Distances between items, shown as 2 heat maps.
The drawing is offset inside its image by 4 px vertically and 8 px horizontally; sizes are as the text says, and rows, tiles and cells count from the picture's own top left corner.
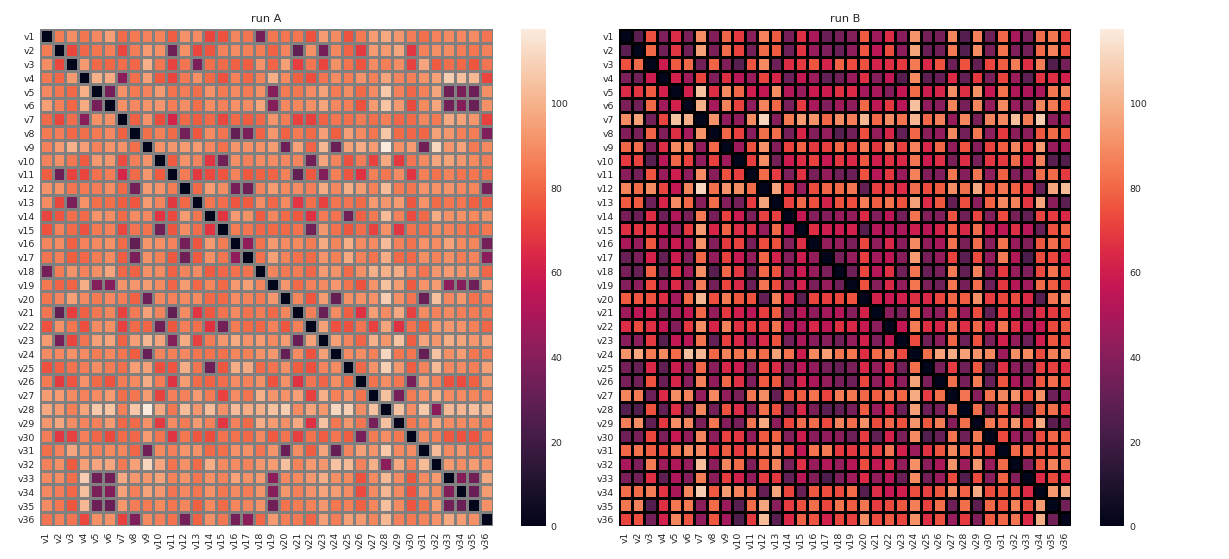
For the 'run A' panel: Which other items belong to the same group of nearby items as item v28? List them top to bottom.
v32
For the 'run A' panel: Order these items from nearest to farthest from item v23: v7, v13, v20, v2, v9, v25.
v2, v13, v7, v25, v20, v9
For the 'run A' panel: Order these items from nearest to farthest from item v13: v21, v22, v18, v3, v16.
v3, v21, v16, v22, v18
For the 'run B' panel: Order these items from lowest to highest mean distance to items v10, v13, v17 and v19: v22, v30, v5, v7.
v30, v7, v22, v5
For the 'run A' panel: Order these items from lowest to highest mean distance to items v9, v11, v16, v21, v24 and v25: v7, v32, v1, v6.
v7, v1, v6, v32
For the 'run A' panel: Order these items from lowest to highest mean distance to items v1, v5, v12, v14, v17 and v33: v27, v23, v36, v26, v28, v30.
v36, v30, v26, v27, v23, v28
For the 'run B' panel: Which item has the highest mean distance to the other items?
v24
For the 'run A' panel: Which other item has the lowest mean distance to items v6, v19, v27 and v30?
v35
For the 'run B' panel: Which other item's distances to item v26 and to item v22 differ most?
v2
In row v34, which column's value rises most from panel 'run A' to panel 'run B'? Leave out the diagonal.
v35
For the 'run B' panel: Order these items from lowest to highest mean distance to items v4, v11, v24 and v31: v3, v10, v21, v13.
v21, v10, v3, v13
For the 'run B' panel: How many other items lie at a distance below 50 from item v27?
8
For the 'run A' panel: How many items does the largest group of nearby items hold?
6
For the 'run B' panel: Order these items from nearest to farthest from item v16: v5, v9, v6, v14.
v14, v6, v5, v9
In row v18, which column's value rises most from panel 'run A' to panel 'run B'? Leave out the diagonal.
v7
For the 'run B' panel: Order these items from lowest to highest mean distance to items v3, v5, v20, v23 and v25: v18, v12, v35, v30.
v30, v18, v12, v35
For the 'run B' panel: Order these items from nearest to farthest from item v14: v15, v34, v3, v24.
v15, v3, v34, v24
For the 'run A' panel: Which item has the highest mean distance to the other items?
v28
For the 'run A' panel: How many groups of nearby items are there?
12
